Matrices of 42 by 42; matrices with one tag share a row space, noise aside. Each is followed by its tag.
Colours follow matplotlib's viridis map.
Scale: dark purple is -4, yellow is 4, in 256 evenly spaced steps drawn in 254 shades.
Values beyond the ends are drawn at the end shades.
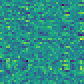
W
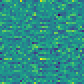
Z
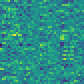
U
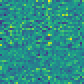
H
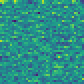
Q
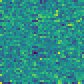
Z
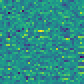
W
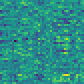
Q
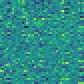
W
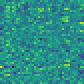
W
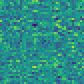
Z
